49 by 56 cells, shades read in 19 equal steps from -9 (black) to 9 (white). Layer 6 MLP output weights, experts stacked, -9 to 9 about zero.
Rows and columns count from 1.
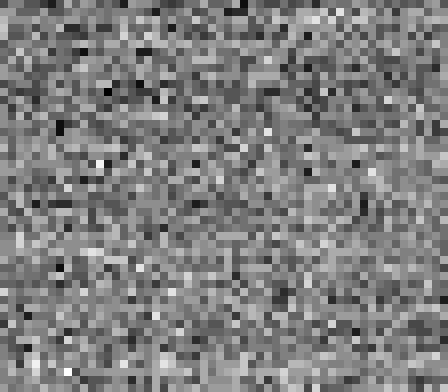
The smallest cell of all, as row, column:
12, 14
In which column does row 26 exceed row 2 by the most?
20
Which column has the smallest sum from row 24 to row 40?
46
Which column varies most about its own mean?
39
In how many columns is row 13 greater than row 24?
17
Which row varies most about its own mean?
5
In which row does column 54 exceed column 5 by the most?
26
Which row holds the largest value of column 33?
22
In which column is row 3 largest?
40
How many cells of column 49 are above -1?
29
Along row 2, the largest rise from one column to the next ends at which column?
43
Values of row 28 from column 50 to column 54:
0 2 -1 5 0
